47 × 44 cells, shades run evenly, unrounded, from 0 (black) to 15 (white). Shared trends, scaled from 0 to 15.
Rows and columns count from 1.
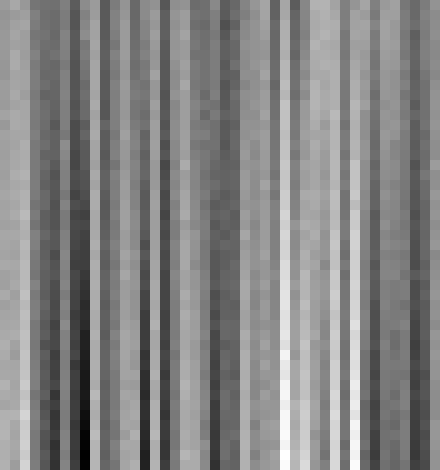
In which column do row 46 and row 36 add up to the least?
9
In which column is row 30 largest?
29
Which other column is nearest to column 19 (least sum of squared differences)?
1
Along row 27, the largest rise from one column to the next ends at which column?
10
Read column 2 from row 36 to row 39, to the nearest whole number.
9 10 10 10
